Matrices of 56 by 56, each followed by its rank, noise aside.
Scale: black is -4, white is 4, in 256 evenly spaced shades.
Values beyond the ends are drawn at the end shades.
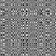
two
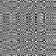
two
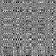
three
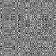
four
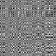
three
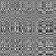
three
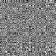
six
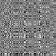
four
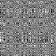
four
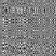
four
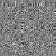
six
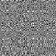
six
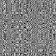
six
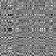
three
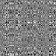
four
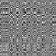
three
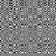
three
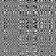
two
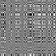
two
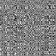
six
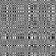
two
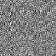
six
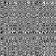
four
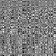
four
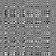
two
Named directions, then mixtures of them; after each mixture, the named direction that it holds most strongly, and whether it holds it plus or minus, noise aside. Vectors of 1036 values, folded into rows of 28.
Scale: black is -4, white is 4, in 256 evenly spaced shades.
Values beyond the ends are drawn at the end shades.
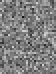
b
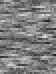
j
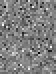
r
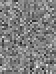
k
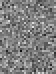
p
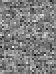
k, minus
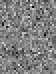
r, minus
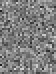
p, minus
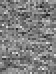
j, minus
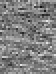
j, minus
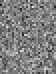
r, plus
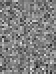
k, minus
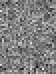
k, minus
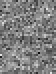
r, plus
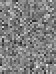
k, plus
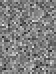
k, minus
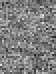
p, plus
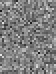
k, plus
